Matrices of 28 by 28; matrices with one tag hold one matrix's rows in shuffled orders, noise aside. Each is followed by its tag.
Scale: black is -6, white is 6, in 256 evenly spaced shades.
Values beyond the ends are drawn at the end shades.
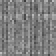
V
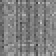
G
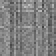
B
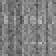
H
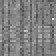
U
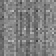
G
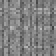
U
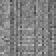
B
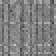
U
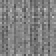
V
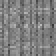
U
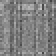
B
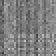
G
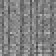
U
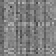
G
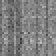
H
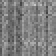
H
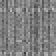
V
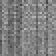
H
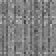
V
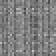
V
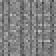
U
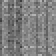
H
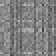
B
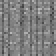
U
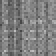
H
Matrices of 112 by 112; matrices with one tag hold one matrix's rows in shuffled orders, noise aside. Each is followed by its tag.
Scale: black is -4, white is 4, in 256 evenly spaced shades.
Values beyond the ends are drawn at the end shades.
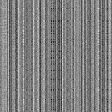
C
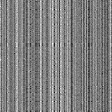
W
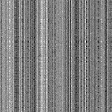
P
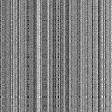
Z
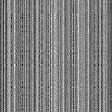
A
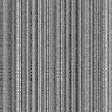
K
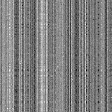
P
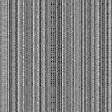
C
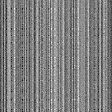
A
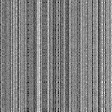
Z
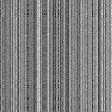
Z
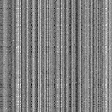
K
